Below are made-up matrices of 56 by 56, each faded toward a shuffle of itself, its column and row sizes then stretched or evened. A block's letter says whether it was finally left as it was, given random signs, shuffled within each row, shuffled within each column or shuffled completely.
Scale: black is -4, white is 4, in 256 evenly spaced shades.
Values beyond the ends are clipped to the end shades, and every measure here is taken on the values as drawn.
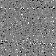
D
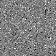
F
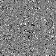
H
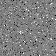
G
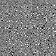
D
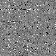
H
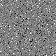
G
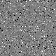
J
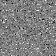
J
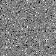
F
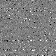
J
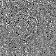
H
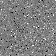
G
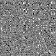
D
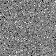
G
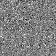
J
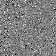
F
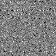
J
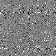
H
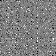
D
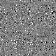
H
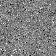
G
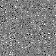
D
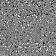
J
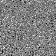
J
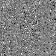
F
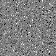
F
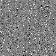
F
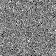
G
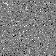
J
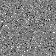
J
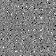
D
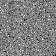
G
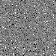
H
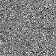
H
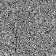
F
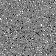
G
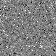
G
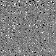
H
